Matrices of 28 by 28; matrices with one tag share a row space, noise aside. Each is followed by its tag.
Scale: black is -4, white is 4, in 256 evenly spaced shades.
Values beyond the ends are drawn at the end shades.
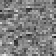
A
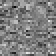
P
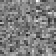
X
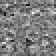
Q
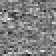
A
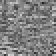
A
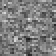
A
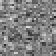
A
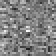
P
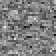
A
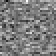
Q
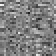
X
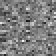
P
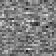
Q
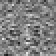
Q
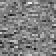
A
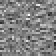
X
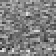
Q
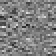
P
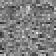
X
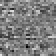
Q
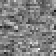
A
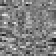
P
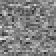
Q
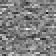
Q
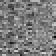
A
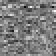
A
